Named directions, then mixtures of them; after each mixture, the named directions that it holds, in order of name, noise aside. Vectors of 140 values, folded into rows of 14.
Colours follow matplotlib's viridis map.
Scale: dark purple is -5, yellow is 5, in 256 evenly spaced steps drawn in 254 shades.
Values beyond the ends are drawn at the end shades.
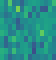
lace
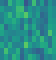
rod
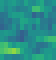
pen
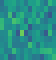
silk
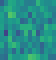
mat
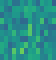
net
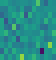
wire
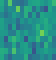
lace.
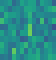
net.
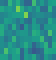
lace, rod.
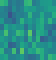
mat, net, rod.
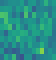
pen, wire.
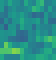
pen.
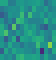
wire.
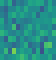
lace, net, wire.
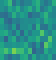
lace, pen, wire.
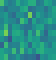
mat.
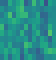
rod, silk.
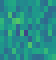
silk.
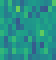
lace.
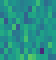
mat, wire.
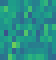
mat, silk, wire.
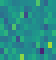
wire.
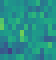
pen, silk, wire.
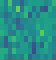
lace.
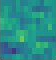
pen.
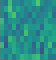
lace, mat, wire.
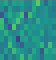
silk, wire.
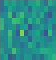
silk.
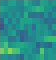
pen, wire.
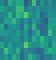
rod.
